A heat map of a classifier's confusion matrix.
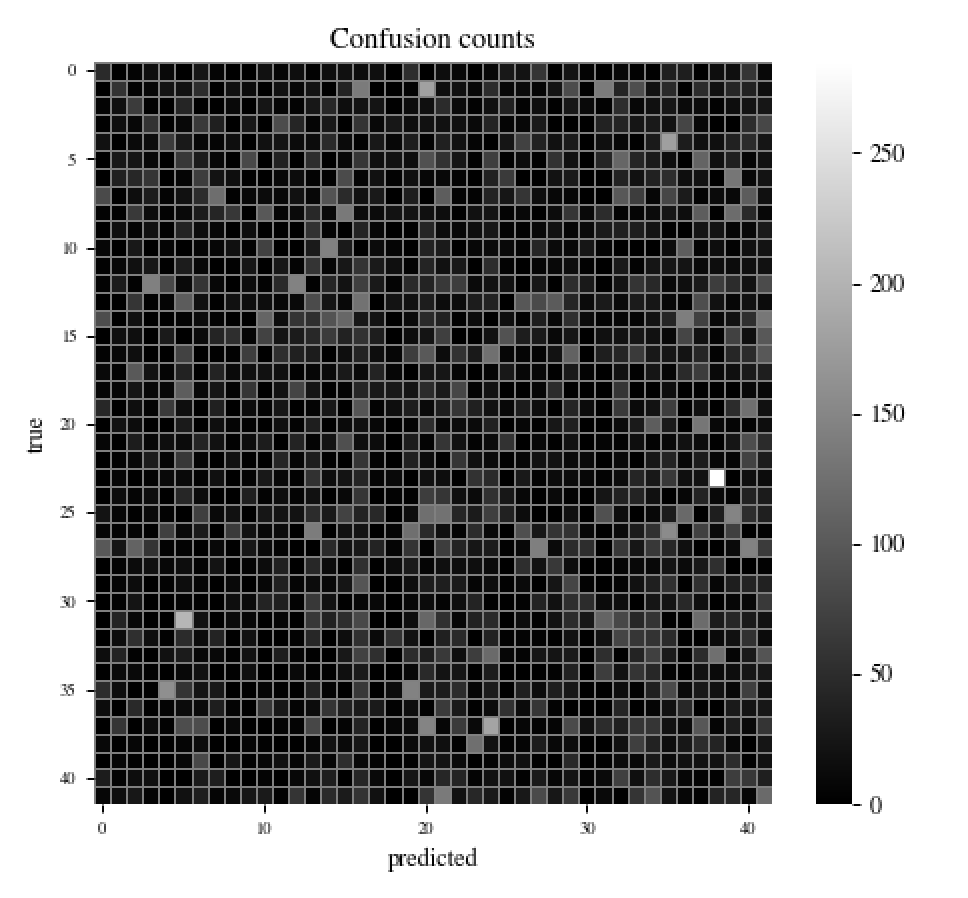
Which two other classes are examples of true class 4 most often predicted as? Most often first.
35, 26
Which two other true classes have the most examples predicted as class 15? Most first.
8, 14
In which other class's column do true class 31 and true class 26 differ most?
5
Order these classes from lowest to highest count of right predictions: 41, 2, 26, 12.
2, 26, 41, 12
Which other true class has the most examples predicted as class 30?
27
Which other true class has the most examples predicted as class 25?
15
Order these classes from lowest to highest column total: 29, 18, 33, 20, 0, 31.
18, 0, 31, 33, 29, 20
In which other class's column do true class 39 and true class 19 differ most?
40
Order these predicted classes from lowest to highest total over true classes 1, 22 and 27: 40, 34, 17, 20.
17, 34, 20, 40
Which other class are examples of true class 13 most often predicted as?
16
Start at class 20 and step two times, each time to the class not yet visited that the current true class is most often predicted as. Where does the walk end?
24
